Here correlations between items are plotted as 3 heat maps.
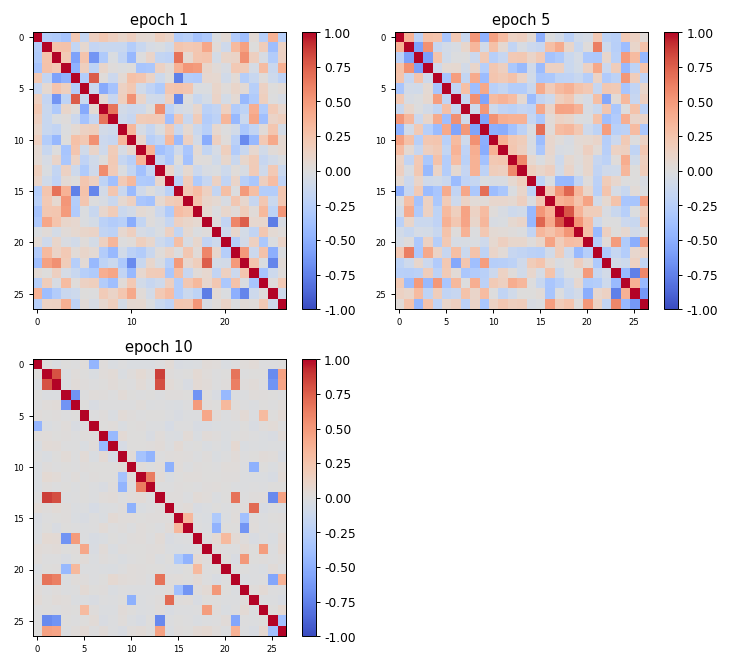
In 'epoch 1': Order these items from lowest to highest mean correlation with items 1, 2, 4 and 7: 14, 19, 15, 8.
14, 19, 15, 8
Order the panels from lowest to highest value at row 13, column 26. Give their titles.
epoch 1, epoch 5, epoch 10
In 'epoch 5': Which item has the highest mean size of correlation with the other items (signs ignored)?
9
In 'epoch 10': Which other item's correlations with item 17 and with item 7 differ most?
3
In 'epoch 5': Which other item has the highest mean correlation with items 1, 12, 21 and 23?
26
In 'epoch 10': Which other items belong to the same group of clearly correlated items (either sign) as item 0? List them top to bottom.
6
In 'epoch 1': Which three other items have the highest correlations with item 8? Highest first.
7, 23, 20
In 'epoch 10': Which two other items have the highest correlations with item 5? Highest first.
18, 24
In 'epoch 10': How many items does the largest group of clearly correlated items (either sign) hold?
6
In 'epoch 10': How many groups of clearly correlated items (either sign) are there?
8
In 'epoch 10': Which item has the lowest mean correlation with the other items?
25
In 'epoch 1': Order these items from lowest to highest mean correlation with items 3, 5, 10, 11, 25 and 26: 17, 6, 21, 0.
21, 0, 6, 17
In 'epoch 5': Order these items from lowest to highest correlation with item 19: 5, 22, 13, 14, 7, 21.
21, 14, 13, 22, 5, 7
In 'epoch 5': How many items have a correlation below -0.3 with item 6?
3
